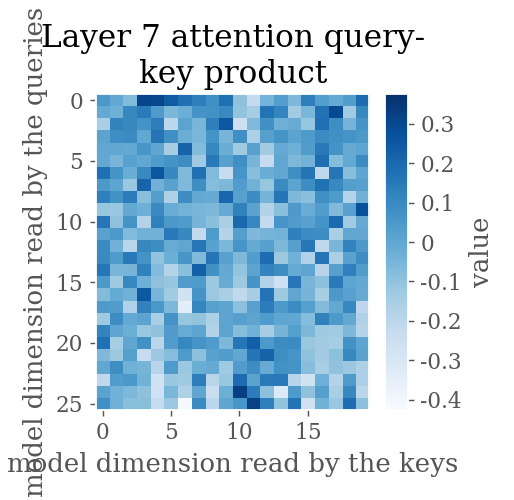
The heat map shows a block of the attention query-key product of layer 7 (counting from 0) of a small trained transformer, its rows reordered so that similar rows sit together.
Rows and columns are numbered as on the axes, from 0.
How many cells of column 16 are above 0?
14
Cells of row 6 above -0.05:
14
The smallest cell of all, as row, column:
25, 6
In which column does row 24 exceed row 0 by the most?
10
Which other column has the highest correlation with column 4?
15
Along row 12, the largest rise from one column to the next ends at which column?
3
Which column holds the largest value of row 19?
0
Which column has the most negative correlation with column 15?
11
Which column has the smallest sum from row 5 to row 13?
12
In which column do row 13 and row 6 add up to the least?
9
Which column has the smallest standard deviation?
1
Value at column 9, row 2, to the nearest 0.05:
0.25
